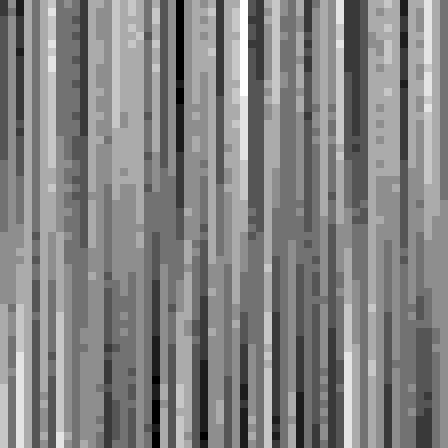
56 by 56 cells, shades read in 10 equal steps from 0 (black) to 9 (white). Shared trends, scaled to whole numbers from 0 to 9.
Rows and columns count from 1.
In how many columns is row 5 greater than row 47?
30
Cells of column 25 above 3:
41
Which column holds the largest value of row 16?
31
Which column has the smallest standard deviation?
4
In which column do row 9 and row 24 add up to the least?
23
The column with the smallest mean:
51
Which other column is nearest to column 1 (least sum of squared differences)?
21
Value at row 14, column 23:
1
